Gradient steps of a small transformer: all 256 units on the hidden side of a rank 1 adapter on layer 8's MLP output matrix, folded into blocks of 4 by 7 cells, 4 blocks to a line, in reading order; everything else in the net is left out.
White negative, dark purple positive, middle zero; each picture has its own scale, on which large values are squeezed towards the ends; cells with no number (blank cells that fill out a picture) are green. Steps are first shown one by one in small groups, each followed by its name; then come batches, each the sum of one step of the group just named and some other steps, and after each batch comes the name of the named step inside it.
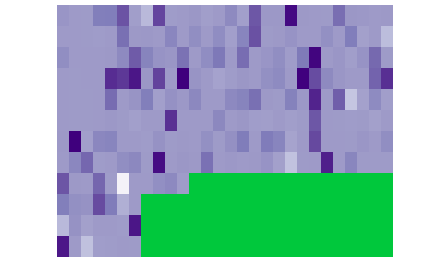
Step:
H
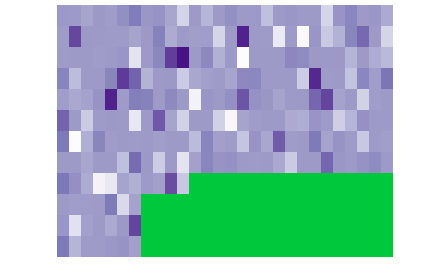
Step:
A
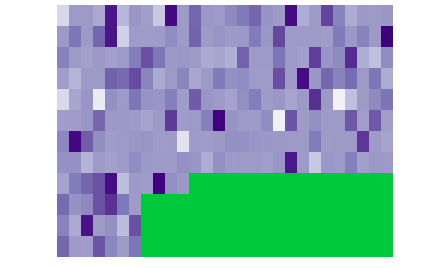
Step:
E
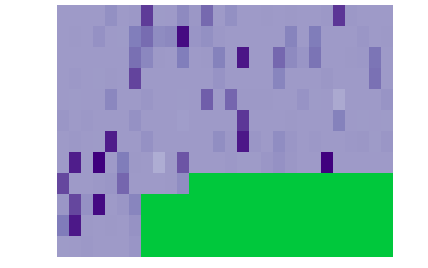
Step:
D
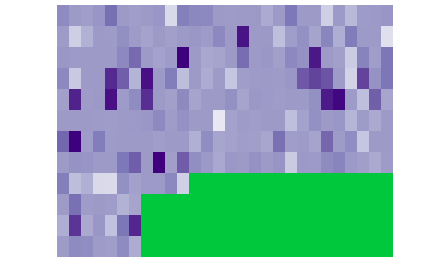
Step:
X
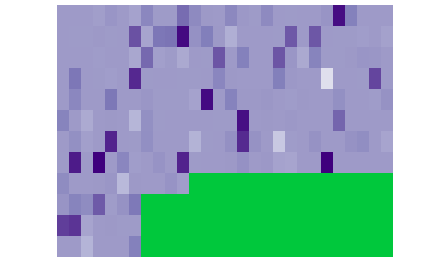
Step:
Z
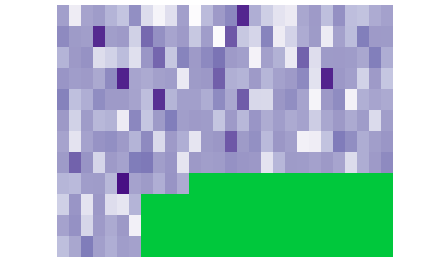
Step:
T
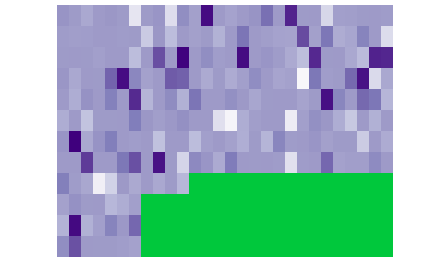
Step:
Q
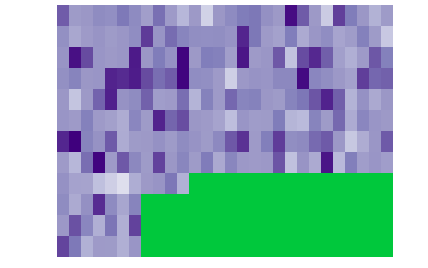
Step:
H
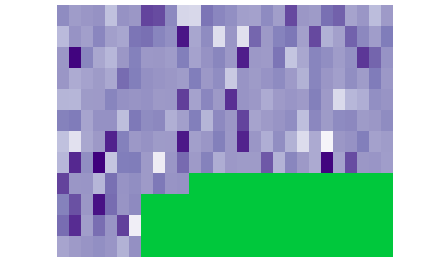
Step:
D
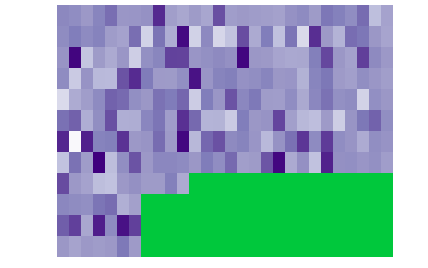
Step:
A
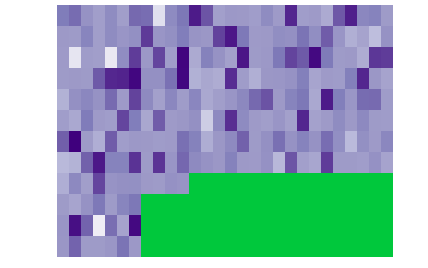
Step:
Q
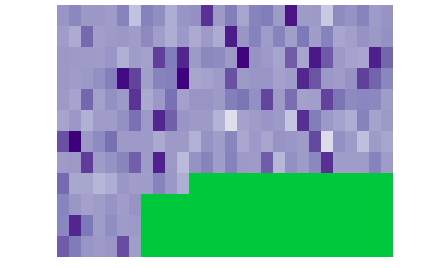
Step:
Q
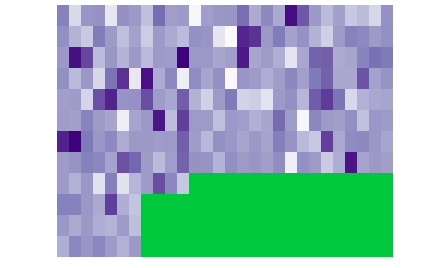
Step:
X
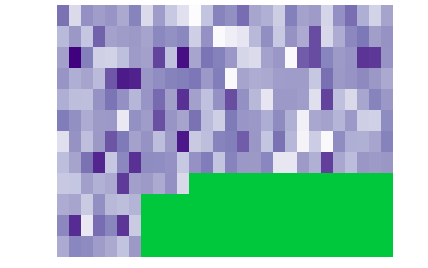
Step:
T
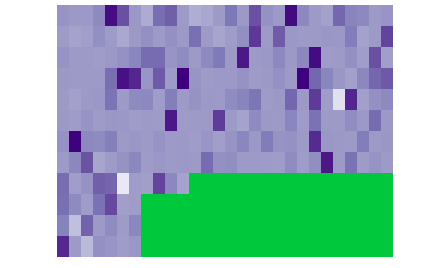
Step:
H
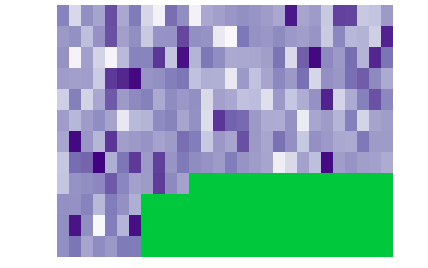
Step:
E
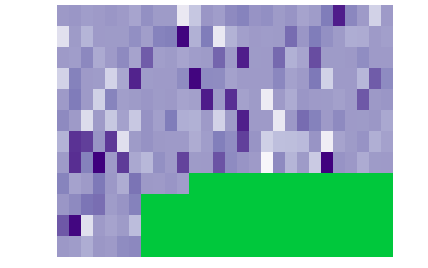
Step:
Z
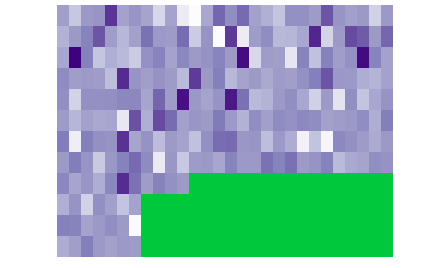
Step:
T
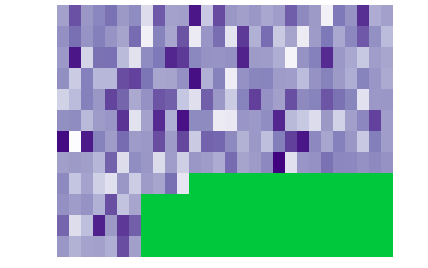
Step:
A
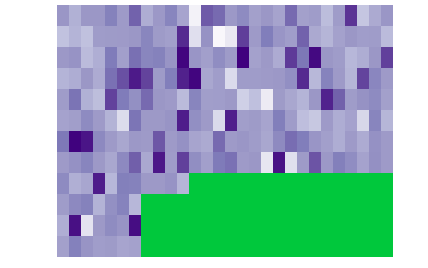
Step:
X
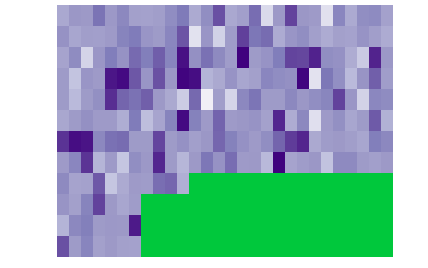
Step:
H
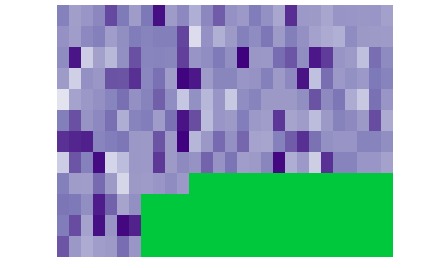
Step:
H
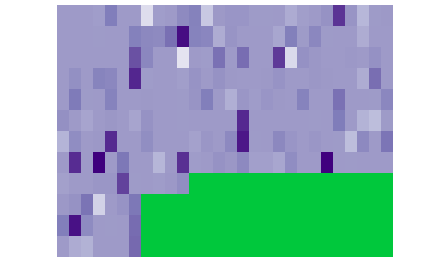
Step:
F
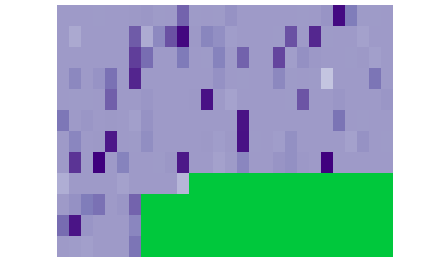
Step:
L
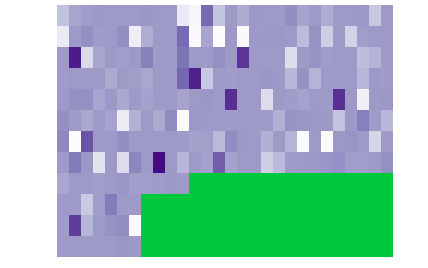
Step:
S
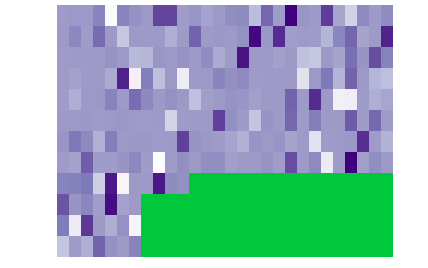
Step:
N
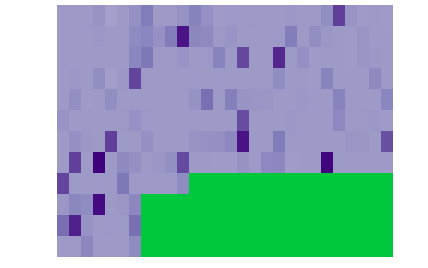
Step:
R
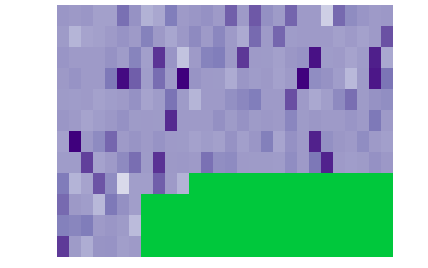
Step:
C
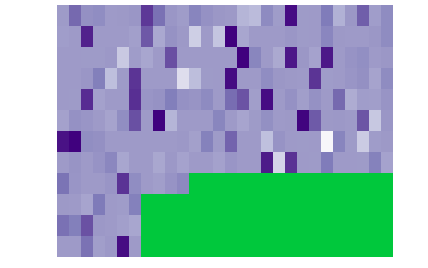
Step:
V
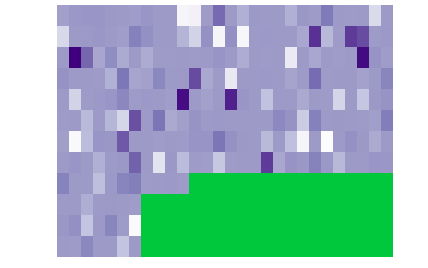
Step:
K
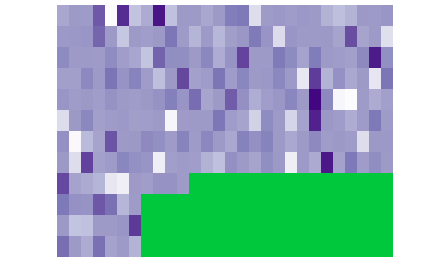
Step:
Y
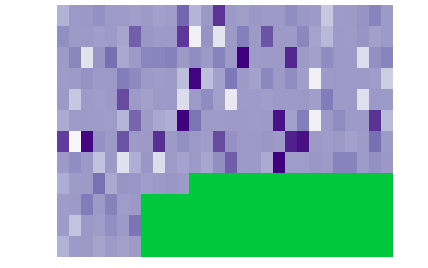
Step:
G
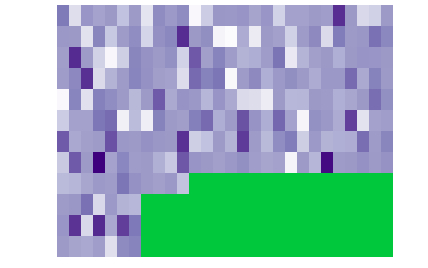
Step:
F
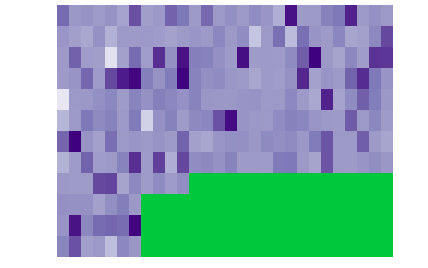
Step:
C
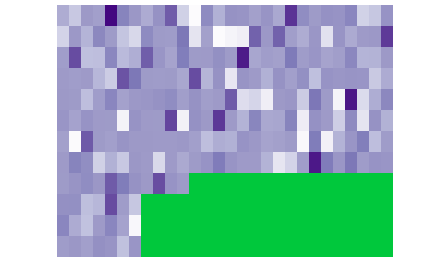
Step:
S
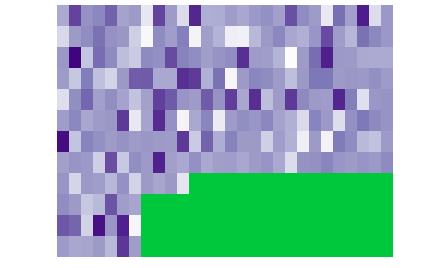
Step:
S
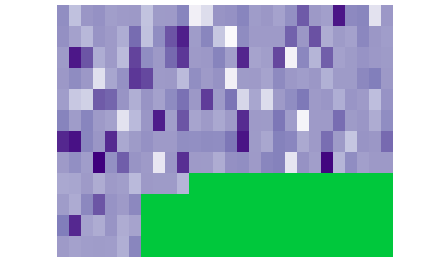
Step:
L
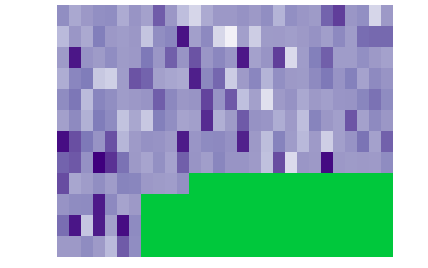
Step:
R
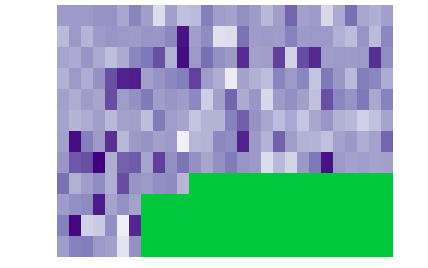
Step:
R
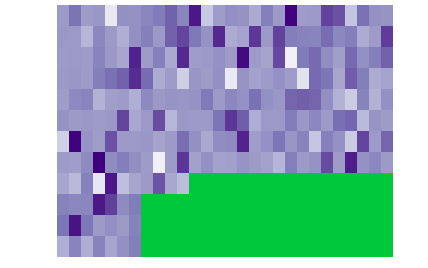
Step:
N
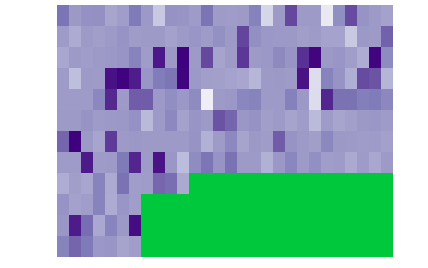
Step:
C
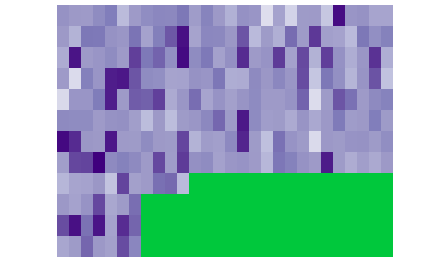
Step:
L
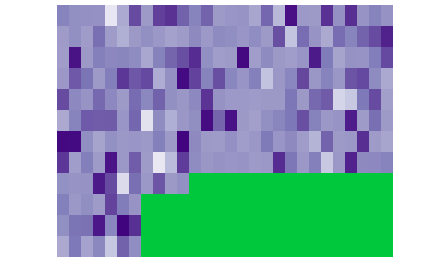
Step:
N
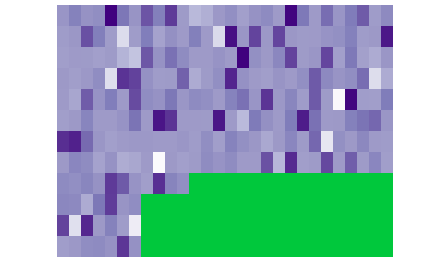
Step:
V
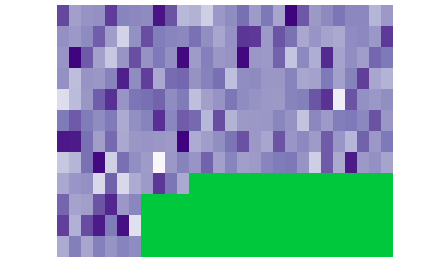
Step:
N
